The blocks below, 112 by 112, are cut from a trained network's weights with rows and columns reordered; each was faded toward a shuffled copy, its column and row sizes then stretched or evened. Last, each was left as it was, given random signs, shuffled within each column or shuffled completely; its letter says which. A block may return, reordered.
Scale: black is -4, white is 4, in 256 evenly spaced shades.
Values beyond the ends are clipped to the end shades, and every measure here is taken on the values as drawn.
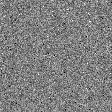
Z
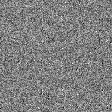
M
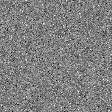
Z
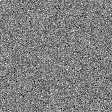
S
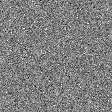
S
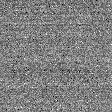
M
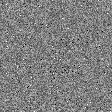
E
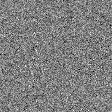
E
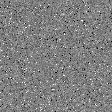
E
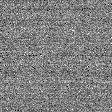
M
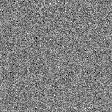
M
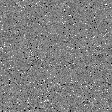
M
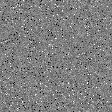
E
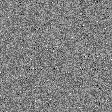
E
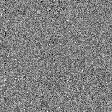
M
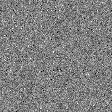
M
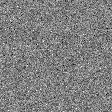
S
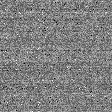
M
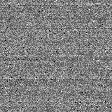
M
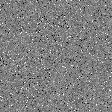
S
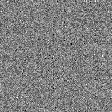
M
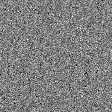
Z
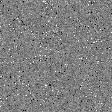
E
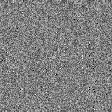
M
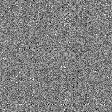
M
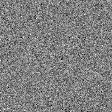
E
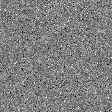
Z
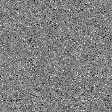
E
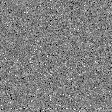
E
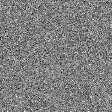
E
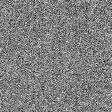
Z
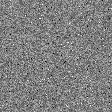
Z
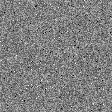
Z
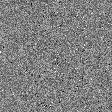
Z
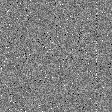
Z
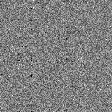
M
